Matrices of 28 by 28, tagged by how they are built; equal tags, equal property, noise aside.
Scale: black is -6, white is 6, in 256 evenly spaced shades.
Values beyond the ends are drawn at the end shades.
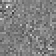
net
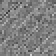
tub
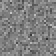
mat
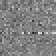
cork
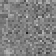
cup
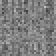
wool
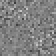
net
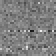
cork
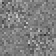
net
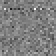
cork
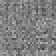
wool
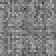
wool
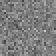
cup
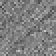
tub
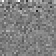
cork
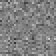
cup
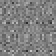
cup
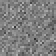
tub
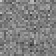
cup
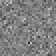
net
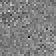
net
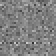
cork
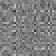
cup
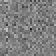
cup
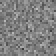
mat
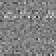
cork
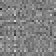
cup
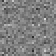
cup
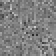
net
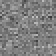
cup
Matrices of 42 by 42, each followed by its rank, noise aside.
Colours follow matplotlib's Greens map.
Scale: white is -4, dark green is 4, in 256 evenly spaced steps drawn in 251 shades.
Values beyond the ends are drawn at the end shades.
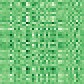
two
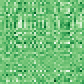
two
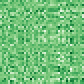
three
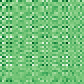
one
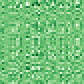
four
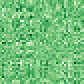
four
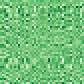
three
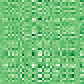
two
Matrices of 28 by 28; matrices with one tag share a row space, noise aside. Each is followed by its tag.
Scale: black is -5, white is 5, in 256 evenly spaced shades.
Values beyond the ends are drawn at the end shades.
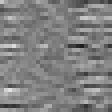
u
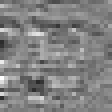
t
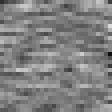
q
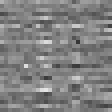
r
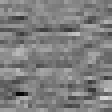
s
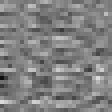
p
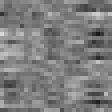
u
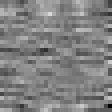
q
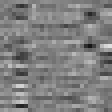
s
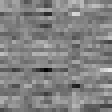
r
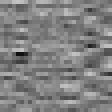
s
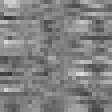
u
